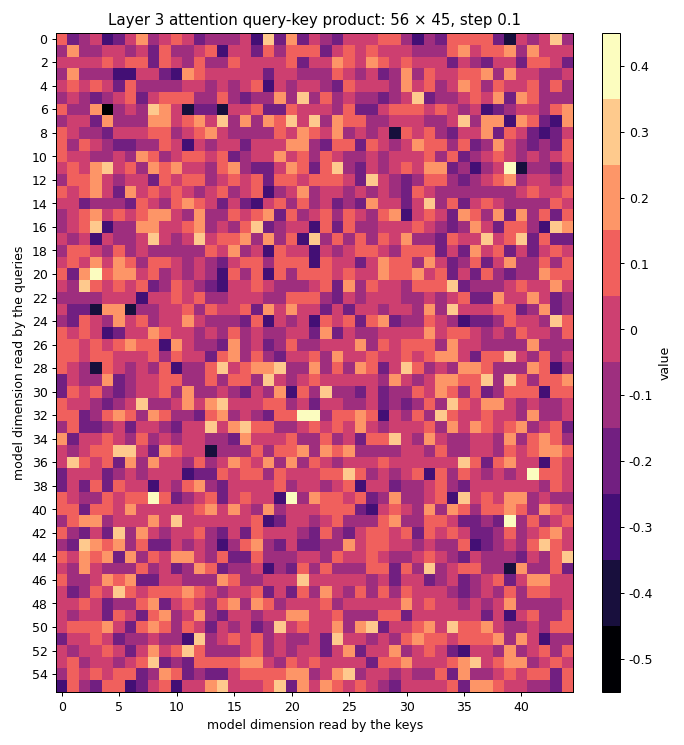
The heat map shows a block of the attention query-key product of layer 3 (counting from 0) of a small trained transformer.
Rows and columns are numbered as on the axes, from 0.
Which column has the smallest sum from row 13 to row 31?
22
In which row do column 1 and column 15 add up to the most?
36
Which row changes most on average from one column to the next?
17
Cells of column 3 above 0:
23
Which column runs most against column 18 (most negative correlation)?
3
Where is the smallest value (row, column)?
6, 4
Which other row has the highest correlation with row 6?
25
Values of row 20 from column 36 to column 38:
-0.2 0.1 -0.1
